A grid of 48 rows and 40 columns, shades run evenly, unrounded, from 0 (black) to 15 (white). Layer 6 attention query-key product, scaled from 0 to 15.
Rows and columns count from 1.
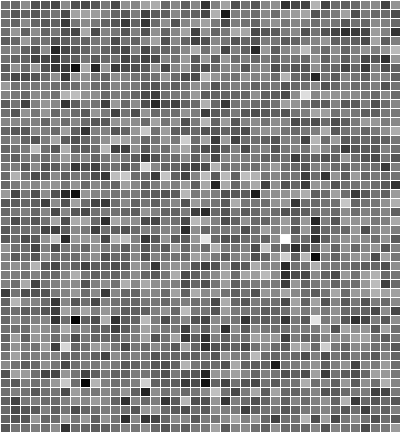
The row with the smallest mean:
8
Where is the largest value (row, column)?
27, 29
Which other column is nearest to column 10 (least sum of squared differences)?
5
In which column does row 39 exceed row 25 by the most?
7
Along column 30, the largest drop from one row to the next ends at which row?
23
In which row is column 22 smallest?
21
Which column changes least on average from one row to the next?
1
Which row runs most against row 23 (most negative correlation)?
39
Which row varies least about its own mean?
10
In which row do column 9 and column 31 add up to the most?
11
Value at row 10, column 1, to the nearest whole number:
9
